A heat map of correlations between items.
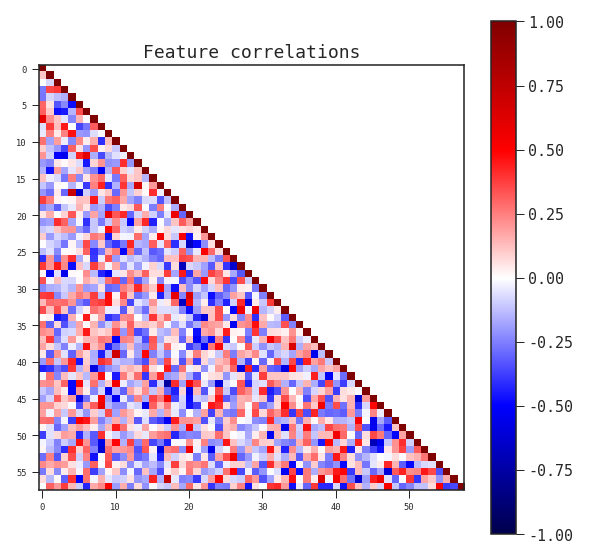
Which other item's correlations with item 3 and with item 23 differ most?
28
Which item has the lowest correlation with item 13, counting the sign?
6
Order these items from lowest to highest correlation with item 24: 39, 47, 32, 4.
32, 39, 4, 47
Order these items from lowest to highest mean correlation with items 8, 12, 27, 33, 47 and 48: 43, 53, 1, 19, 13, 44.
19, 13, 53, 43, 44, 1
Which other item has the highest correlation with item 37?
31
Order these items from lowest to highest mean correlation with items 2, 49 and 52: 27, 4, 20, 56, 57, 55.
57, 27, 56, 4, 55, 20
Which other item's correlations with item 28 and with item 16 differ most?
8
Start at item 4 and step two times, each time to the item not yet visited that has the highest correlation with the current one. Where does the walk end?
56
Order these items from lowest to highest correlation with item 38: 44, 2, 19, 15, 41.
2, 19, 44, 41, 15
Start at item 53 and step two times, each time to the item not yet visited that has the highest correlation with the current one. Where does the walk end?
55
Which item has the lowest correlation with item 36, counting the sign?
21
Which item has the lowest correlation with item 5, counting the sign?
17
